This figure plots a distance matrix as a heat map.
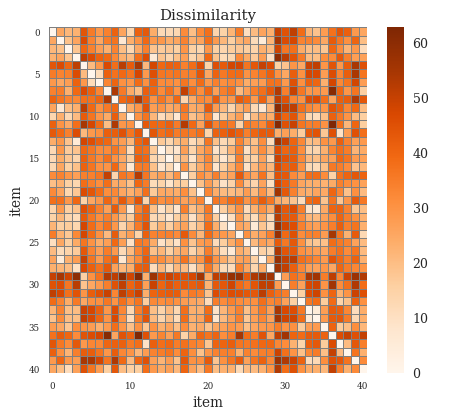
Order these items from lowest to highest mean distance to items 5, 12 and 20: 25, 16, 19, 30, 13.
30, 25, 16, 19, 13
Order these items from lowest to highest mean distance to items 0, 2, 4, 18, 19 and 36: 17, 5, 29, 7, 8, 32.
17, 32, 8, 5, 7, 29
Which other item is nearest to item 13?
3
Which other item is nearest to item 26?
23
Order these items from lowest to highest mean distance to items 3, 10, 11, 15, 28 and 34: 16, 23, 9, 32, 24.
16, 23, 9, 24, 32
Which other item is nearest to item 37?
12
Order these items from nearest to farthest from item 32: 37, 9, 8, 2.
37, 2, 8, 9
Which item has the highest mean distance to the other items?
29
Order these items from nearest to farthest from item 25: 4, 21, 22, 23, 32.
21, 22, 23, 32, 4
